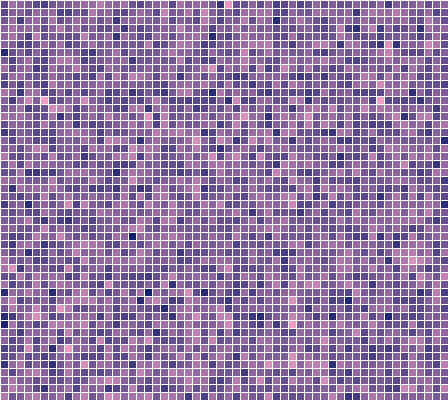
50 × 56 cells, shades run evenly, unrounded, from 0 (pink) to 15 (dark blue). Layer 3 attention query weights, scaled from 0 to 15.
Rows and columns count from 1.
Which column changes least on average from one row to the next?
38
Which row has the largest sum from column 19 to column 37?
32
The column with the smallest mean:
37
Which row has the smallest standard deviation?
29
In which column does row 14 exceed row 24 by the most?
25
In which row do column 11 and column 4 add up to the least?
13
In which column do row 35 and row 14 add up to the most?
19
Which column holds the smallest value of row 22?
35
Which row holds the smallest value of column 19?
15
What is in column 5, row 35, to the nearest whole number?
5
